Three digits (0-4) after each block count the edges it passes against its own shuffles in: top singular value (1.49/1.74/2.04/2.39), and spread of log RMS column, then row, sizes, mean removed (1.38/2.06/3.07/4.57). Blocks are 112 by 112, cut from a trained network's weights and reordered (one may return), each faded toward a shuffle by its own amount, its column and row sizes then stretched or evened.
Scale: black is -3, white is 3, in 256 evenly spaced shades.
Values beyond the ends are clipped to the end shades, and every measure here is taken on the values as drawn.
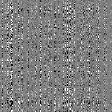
3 4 2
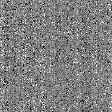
0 2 1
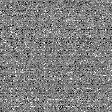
1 1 2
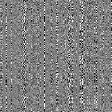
4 4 0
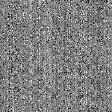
1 2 0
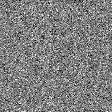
0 1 0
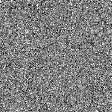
0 1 1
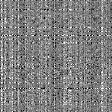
4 2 3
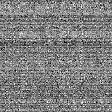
4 1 1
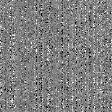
1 3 1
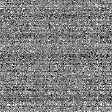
3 2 1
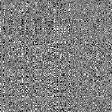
3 3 2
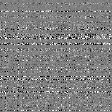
0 2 4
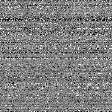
3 1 3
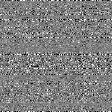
1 1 4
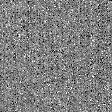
0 1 0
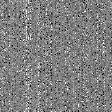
0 3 0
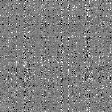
0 3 2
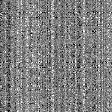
4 2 2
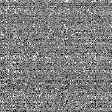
2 2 2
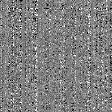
1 3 1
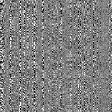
3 4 0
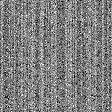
4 0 0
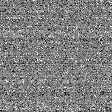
1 0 1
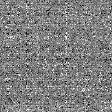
1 2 1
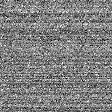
3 0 1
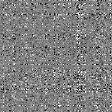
0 3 3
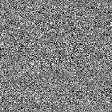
2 1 2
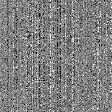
3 3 0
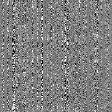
2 4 0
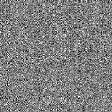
3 2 2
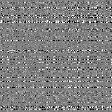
4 2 4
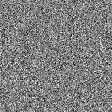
1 0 0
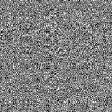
3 2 2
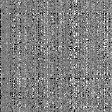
3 3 2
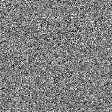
1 0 2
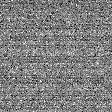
2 0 0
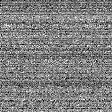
4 0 2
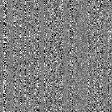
1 4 1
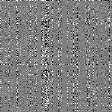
0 4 3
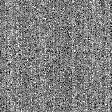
1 1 0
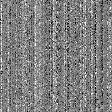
4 3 0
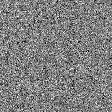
0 0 1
